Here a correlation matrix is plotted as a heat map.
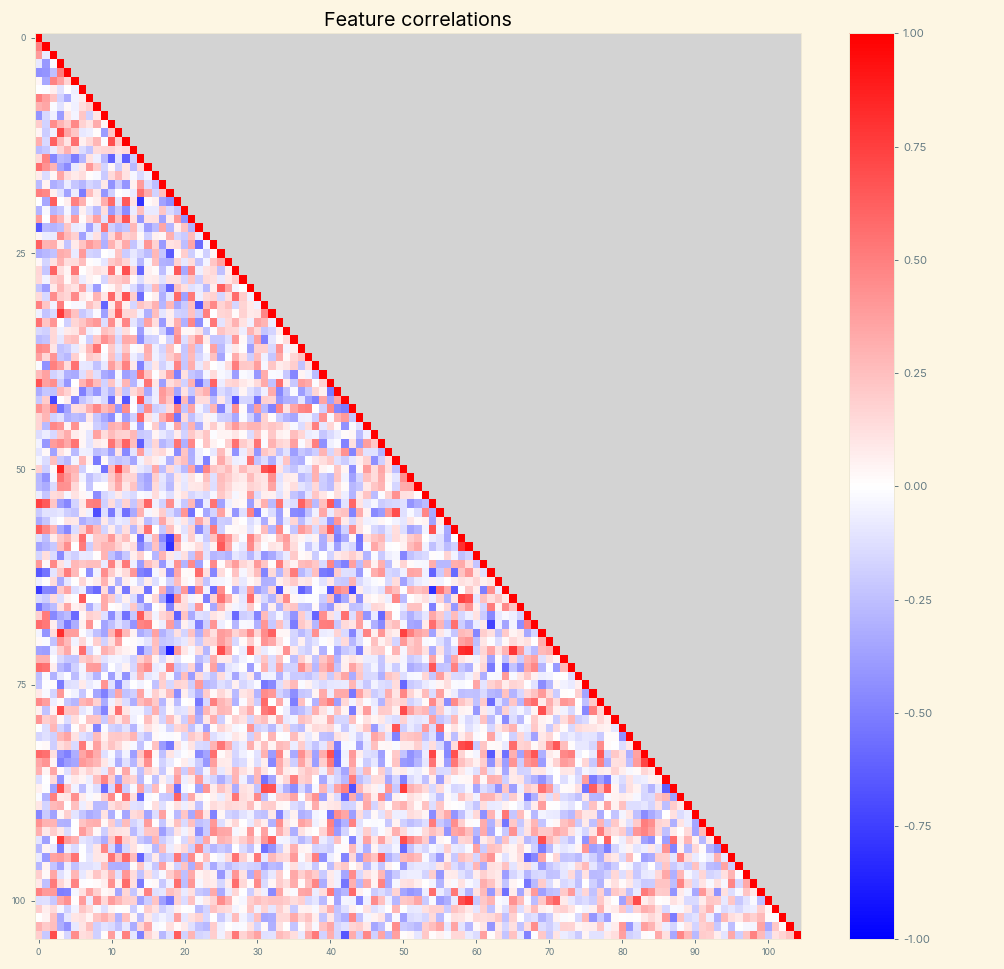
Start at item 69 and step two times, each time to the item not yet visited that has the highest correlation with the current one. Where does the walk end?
50
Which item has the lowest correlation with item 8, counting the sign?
55
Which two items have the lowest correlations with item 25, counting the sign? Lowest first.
18, 43
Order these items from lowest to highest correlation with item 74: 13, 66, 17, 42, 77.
13, 77, 66, 17, 42
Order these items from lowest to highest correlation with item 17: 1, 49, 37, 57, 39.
57, 37, 49, 1, 39
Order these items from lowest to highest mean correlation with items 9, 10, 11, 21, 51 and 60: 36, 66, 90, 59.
90, 36, 66, 59
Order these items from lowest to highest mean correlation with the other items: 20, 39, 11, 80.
20, 39, 80, 11
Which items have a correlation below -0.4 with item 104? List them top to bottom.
14, 42, 67
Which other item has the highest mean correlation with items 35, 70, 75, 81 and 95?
62
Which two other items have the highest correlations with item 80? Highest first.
49, 55
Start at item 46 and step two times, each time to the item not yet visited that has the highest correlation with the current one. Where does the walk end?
59
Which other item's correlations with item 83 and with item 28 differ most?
84
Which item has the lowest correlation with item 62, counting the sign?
68
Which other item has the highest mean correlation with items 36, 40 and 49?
83
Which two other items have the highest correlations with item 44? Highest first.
14, 18
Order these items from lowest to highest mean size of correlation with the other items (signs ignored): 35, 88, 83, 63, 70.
63, 70, 88, 35, 83
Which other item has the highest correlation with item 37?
43
